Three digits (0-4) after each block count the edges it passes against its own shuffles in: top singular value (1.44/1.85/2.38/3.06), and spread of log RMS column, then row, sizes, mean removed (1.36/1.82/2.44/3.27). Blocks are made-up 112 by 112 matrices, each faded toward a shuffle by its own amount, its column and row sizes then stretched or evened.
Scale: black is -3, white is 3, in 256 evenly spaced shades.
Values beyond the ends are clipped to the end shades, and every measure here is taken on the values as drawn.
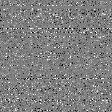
2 0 4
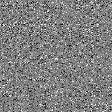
2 1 2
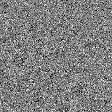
1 0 1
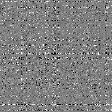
2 3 4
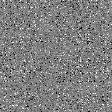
0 2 2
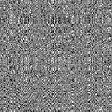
4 3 0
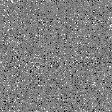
0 2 2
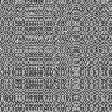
4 0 1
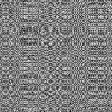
4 3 2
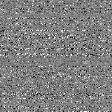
1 1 4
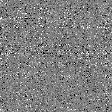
0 2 3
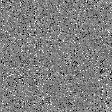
0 2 1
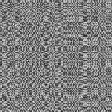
4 2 0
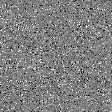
1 0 2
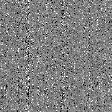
1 3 0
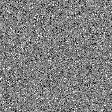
0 1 0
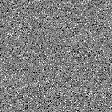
2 0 1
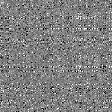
3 2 3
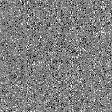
2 2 0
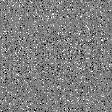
1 2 2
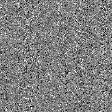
0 3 0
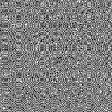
4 0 1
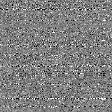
2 1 4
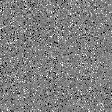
1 2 1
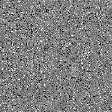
1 2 1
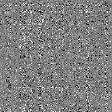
1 4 3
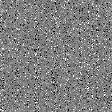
0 3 0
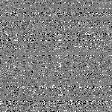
2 2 4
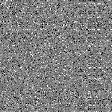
2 0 2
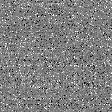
2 0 1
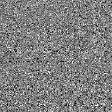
1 3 3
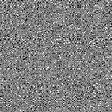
3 0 2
